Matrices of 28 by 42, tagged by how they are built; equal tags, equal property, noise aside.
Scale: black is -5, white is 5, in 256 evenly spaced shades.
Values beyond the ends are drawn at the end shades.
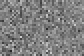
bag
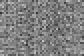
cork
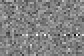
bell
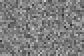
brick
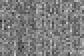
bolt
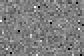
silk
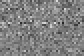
bell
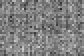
bolt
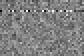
bell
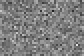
brick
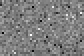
silk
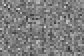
cork
